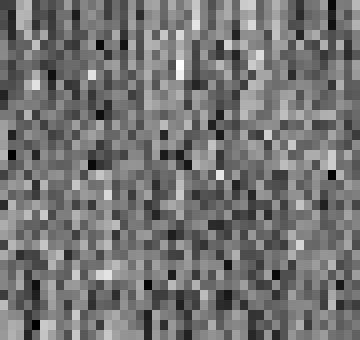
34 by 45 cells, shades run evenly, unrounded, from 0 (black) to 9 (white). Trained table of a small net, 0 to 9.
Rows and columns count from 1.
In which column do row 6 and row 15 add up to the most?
33
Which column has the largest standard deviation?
23
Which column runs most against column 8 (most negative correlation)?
9
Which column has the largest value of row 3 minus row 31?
25
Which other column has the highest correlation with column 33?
19
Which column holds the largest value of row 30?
26
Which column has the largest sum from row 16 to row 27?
14
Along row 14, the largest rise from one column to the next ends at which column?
34
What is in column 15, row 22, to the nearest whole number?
2
